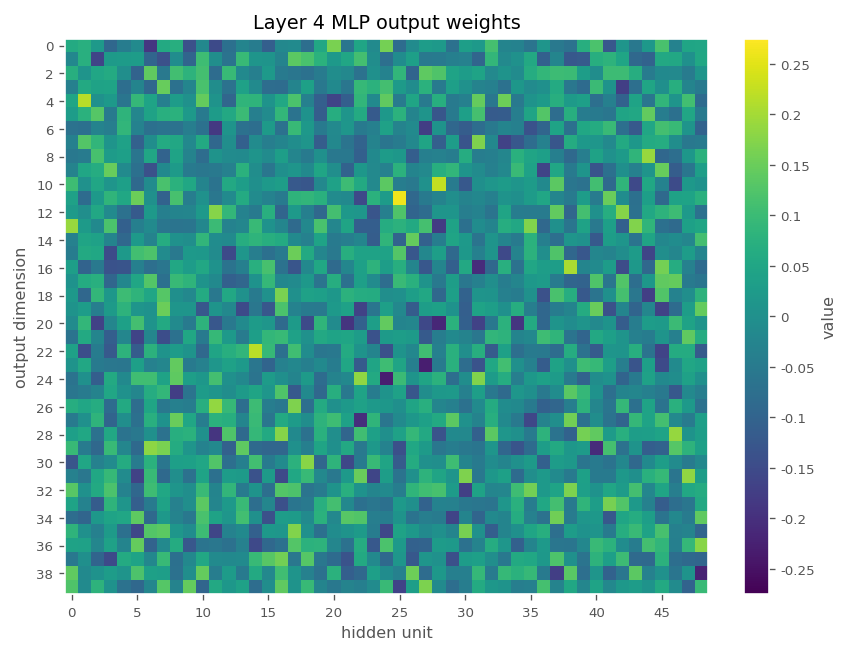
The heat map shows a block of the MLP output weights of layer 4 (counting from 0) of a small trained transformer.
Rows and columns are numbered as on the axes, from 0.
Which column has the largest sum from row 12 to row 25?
25
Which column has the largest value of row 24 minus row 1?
31
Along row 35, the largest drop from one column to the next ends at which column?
11
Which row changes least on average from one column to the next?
8
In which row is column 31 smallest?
16
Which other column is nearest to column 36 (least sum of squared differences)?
9
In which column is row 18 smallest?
44
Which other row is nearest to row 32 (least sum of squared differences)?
2
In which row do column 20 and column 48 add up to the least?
4
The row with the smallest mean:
6
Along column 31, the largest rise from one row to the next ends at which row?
24
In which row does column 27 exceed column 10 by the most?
39
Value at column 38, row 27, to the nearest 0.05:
0.15
